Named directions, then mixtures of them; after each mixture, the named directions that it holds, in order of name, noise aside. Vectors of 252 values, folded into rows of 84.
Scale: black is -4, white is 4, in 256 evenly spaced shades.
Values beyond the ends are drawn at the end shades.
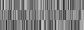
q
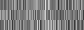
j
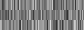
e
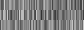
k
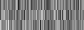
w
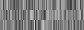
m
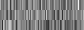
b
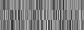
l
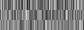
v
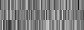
b.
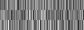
e, j, w.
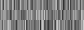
b, q, w.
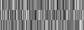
l, q, v.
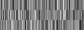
l, q, v.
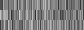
j, k.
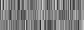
q, w.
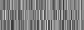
l.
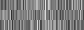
j.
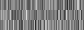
j, m, v.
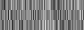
e, j, l.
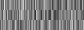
k.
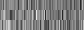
b, k, w.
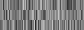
m.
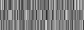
k, v.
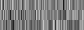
l, q.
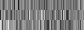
b, e, w.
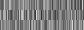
k.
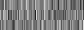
j, k, q.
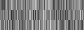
e, j, l.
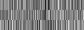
j.
